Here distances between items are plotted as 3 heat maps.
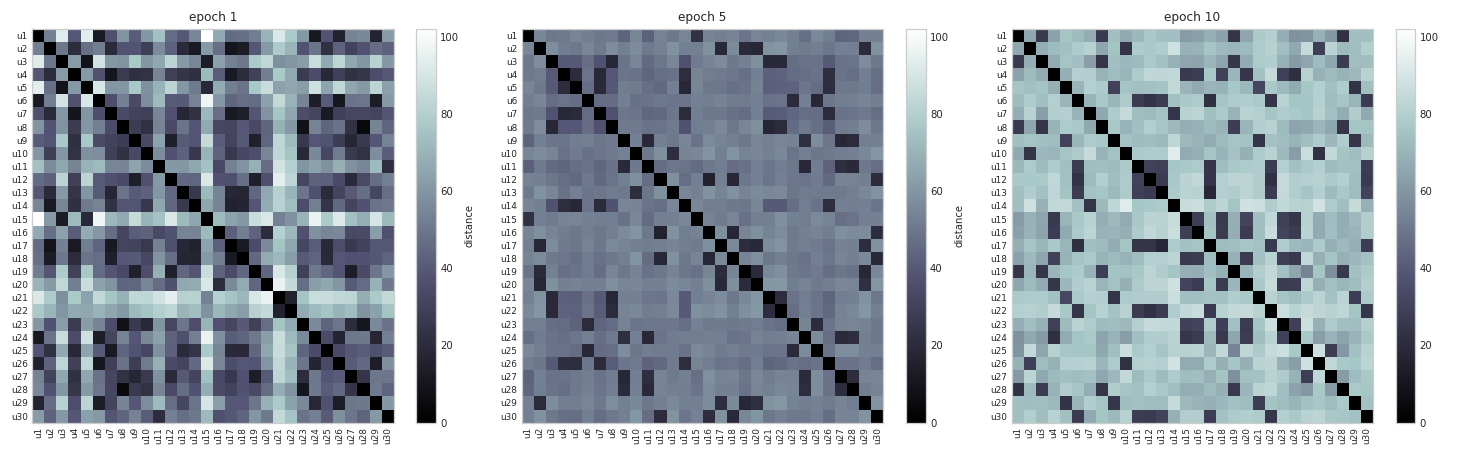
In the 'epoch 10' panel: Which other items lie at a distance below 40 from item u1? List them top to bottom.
u3, u8, u19, u28
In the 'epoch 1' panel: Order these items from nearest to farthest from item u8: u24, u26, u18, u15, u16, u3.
u16, u18, u26, u24, u3, u15
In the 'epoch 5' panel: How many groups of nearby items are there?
8
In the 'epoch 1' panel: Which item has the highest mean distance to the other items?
u21
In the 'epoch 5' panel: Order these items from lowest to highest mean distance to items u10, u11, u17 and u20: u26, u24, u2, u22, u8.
u2, u24, u26, u8, u22
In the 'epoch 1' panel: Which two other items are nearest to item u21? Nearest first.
u22, u15
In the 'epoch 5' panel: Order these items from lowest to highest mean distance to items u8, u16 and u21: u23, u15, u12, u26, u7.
u12, u7, u26, u23, u15
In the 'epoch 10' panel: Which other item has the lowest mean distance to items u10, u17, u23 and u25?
u24
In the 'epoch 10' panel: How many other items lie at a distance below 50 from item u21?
3
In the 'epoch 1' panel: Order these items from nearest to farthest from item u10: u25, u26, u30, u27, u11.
u27, u25, u30, u26, u11
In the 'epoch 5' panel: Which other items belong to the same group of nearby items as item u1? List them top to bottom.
u15
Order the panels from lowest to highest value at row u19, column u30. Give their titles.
epoch 5, epoch 1, epoch 10
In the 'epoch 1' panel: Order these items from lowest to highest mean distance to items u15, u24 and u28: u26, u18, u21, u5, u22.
u18, u26, u5, u22, u21
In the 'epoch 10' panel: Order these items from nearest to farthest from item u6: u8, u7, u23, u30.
u30, u7, u8, u23
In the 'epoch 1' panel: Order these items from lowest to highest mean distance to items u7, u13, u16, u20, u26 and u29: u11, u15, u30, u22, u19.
u19, u30, u11, u22, u15
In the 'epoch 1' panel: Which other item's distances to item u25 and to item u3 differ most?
u15
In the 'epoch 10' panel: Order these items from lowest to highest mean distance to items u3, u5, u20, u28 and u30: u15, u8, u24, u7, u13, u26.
u8, u24, u15, u13, u7, u26
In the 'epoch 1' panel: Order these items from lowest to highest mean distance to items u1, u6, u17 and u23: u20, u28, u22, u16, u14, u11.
u28, u14, u16, u20, u11, u22
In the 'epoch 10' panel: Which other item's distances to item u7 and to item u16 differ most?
u14
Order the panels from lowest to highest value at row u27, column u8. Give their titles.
epoch 1, epoch 5, epoch 10
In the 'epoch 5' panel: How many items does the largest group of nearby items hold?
5
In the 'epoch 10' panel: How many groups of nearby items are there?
7
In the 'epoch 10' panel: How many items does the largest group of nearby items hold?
7
